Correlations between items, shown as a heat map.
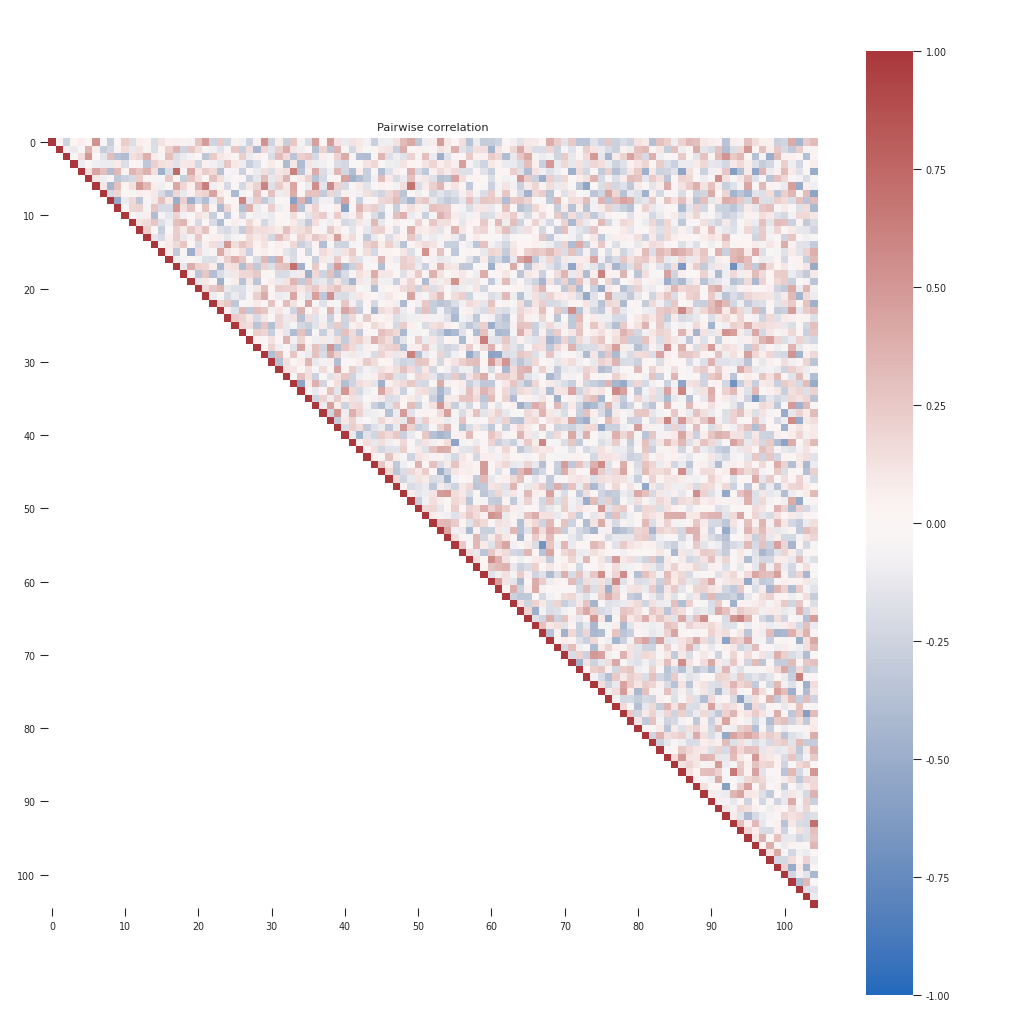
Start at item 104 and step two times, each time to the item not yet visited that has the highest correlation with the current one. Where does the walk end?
86
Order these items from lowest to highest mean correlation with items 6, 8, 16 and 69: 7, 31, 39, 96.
7, 39, 31, 96
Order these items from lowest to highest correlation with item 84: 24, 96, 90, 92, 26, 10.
24, 92, 10, 26, 90, 96
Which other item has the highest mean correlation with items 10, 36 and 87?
53
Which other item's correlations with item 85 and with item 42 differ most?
91
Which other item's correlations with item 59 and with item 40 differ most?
27
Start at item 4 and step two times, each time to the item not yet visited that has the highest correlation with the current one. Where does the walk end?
33
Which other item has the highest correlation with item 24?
14
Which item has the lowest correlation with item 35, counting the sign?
96
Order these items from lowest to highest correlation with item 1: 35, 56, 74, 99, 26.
26, 56, 35, 74, 99
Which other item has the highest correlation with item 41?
67
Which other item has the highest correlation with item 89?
65
